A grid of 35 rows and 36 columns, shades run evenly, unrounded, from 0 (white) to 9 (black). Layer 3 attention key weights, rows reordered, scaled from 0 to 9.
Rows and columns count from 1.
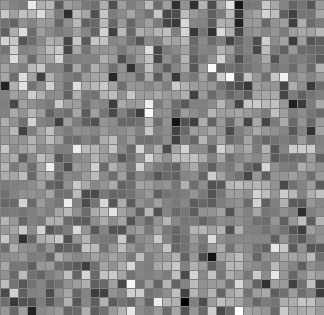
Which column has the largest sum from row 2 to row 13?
27
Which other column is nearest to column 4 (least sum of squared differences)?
23
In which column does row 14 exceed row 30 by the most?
20
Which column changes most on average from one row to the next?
3
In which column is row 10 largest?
1
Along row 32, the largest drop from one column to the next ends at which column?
15
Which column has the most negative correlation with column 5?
32
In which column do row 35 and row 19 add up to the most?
4
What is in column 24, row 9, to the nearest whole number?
5
